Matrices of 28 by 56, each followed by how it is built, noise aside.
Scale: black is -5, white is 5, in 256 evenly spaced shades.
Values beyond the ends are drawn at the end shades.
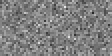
noise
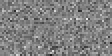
uneven rows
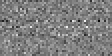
uneven rows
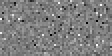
sparse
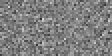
repeating rows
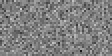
noise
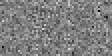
uneven columns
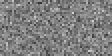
noise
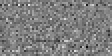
uneven rows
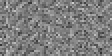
repeating rows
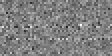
uneven rows
